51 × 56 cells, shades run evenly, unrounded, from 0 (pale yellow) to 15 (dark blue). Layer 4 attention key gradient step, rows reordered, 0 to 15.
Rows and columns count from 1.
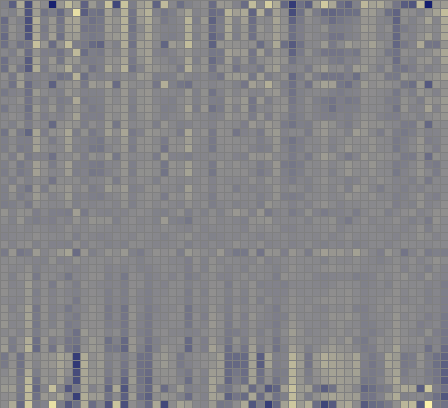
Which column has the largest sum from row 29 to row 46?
10
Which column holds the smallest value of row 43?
4
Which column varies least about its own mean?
25
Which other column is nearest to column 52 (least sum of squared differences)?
39
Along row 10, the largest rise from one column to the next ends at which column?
11
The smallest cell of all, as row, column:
51, 54
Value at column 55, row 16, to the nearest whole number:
7
